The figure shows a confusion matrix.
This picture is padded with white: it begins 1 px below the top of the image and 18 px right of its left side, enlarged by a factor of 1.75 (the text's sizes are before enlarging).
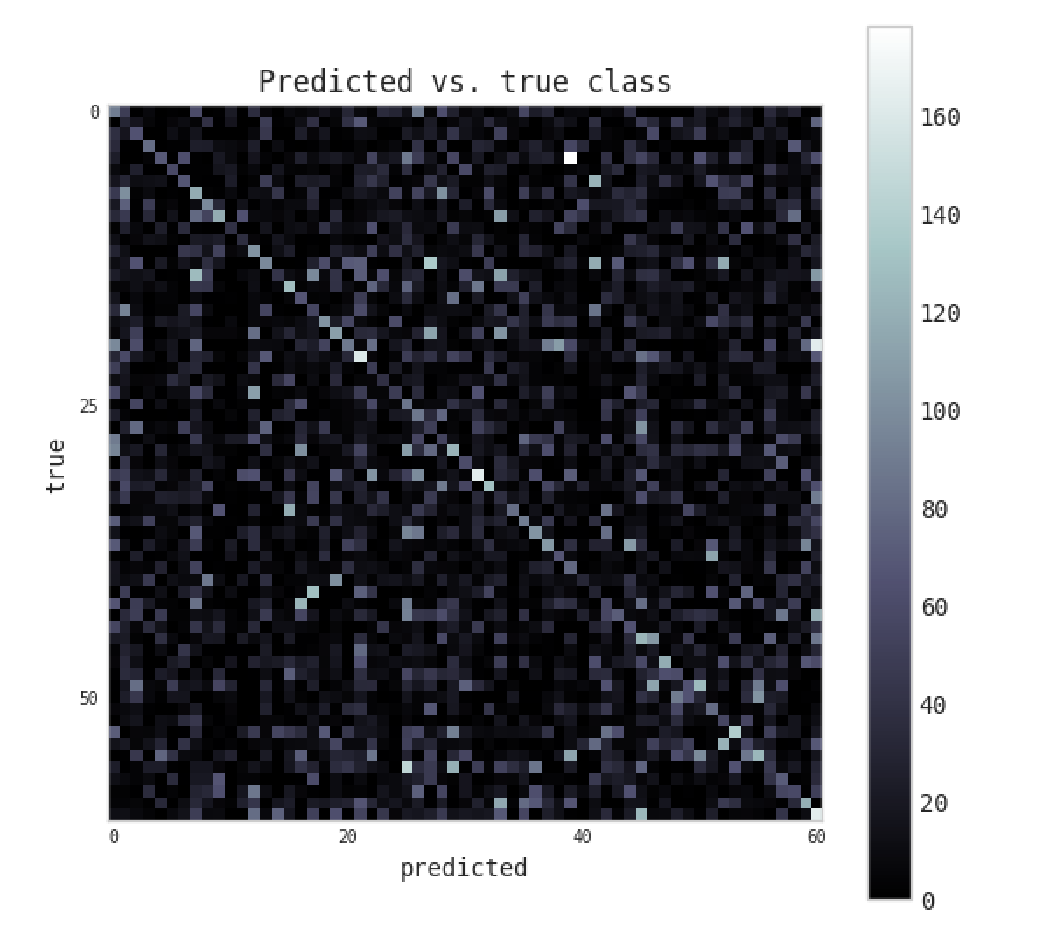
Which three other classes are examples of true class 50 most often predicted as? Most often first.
55, 48, 49
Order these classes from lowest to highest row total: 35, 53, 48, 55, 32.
35, 48, 32, 53, 55
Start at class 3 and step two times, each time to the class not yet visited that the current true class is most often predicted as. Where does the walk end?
12
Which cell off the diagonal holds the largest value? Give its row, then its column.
4, 39
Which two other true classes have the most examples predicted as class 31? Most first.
15, 24
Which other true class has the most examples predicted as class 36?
56
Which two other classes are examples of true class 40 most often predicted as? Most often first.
19, 8
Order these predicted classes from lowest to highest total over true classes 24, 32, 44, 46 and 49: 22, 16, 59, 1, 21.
16, 22, 59, 1, 21
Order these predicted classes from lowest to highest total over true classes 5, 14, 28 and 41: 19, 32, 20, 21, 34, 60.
20, 34, 19, 32, 60, 21
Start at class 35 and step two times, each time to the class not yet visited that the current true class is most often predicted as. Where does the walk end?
26
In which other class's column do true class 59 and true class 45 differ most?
46
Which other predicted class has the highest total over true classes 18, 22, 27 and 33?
45
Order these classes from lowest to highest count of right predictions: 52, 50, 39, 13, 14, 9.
50, 14, 52, 39, 13, 9
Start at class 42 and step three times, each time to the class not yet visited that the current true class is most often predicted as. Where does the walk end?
25
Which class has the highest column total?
60
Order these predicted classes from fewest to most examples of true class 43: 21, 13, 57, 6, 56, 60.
6, 56, 21, 13, 57, 60
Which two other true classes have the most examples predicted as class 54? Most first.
55, 41
